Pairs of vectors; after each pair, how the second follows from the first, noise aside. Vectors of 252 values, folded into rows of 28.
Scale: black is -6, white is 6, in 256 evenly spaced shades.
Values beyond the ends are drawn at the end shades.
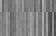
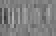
reversed, partly zeroed.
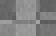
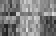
reversed, scaled up.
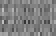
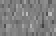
reversed, negated, partly zeroed.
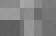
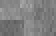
shrunk.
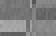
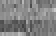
negated.
